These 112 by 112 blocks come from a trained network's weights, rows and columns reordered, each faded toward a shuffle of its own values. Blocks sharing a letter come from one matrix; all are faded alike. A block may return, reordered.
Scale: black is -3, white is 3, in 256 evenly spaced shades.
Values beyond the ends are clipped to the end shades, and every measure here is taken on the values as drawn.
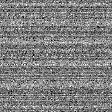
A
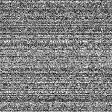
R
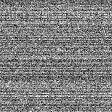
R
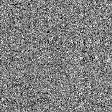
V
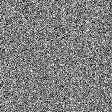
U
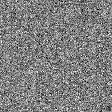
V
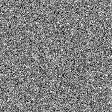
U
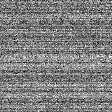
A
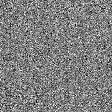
V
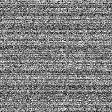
R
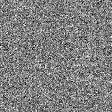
U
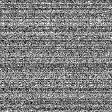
R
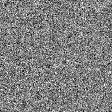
U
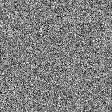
U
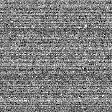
A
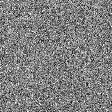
U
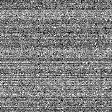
A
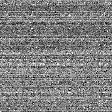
A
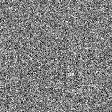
U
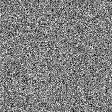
U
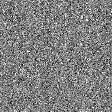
V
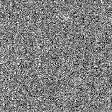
V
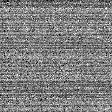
A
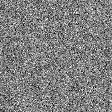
V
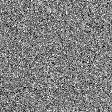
U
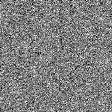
V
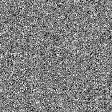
V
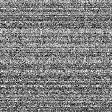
R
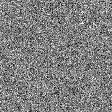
U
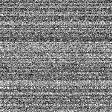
R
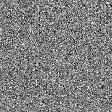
U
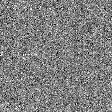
V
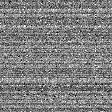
A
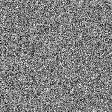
U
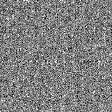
V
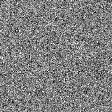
U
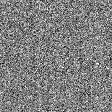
U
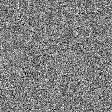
U
